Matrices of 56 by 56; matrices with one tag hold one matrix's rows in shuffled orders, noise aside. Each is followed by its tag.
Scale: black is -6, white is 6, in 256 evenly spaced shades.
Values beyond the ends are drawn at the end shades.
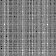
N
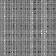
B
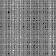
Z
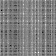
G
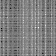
G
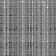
N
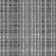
G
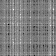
Z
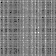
G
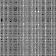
G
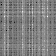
N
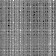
Z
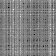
Z
